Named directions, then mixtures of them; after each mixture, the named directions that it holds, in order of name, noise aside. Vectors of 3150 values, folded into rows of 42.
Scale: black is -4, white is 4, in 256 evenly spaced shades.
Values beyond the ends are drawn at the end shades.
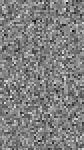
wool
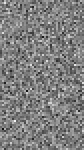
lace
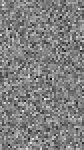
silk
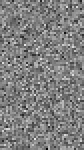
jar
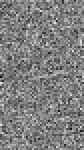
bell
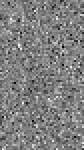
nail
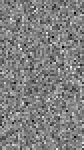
lace, nail.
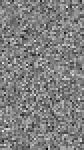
jar.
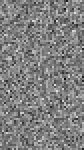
bell, wool.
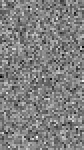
bell, nail, silk.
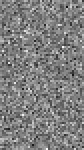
jar, nail.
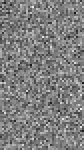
bell, lace.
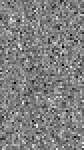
nail.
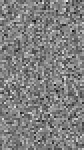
wool.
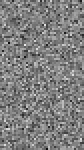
jar.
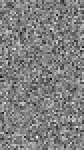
bell, nail, silk.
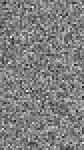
jar, lace, silk.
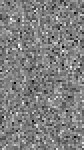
nail.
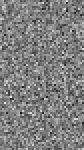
silk, wool.
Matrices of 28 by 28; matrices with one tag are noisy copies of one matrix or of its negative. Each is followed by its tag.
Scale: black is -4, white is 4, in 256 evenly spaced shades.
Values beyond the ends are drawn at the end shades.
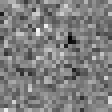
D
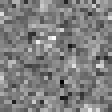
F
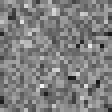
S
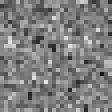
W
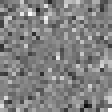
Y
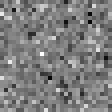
F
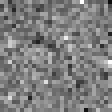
W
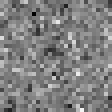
D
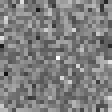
Y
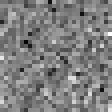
S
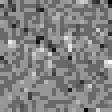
W
